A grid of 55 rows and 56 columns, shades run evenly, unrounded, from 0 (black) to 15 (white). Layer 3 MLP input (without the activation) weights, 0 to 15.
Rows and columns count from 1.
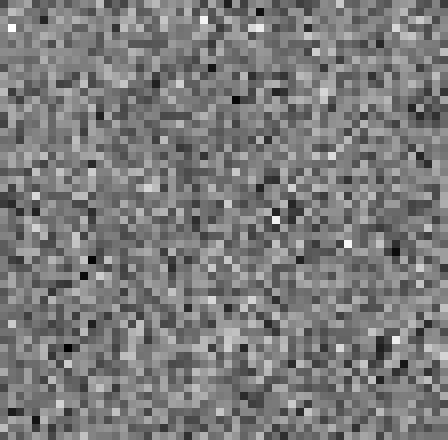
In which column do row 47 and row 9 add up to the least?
54
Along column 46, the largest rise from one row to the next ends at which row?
16
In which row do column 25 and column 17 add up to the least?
28
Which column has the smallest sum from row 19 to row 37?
24
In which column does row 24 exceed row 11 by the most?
20
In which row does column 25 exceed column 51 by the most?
47
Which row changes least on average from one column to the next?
50
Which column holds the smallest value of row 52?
2
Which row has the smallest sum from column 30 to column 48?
29
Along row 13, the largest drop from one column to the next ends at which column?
30
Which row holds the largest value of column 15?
52
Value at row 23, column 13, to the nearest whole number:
7
